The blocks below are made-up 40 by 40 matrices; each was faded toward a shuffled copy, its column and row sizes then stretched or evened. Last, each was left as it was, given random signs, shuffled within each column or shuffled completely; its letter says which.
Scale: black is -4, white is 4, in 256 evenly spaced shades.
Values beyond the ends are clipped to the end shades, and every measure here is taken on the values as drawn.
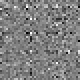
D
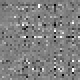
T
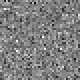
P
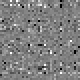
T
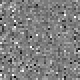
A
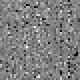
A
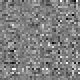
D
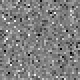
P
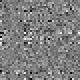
T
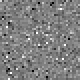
P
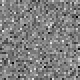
P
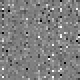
A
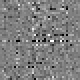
T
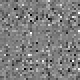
T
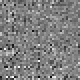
T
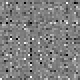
T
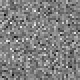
P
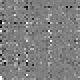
D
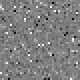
P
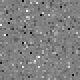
P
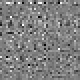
D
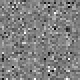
T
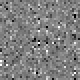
A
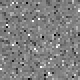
P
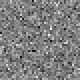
P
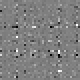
T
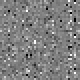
A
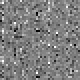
A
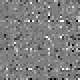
T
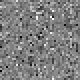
A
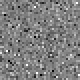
P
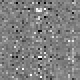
T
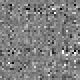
T
